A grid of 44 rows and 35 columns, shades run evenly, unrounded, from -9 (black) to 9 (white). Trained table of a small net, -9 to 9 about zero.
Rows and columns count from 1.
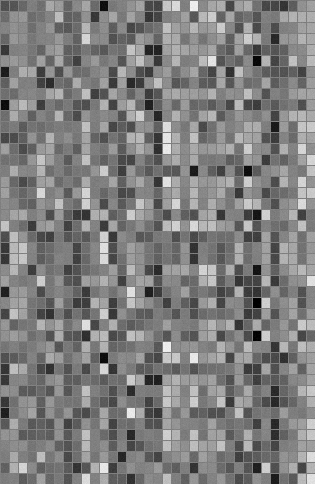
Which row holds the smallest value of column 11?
2
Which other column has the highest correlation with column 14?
27
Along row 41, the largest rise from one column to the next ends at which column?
28
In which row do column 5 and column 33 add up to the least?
7
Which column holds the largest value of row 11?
16
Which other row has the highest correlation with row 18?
15
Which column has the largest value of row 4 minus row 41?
29
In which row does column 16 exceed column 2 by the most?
13
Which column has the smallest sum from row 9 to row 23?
18
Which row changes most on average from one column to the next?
6
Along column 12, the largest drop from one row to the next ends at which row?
33
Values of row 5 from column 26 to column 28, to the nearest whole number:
-3 2 -2
